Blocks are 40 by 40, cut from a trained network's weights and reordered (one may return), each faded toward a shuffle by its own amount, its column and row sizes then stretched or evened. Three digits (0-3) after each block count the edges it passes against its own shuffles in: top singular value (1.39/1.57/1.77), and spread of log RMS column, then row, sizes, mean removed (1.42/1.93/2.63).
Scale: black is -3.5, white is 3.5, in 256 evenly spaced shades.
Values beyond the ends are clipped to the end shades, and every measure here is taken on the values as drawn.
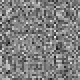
3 1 0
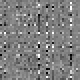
1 3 2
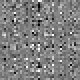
2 3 1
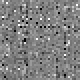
0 2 0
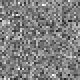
2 0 1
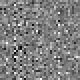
0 2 1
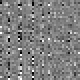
1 3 1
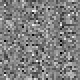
1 2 0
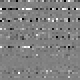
2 0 3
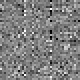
1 2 1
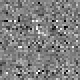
1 1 2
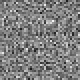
2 0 0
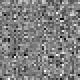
2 2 1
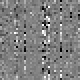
1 3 0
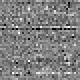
2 1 1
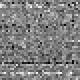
2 0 2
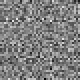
3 1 2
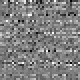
3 0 3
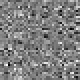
2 2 2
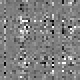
1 3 2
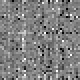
1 2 1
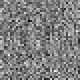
3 0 1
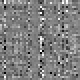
2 3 1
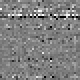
3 0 2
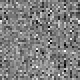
2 2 0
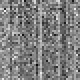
3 0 0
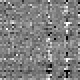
2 2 0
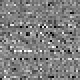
0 0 3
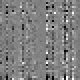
3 3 1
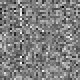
2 2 0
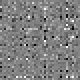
0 2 2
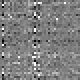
2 2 1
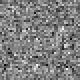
0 0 1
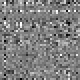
0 1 3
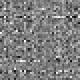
2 1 2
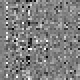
0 3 1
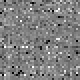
0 0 2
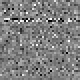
1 0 2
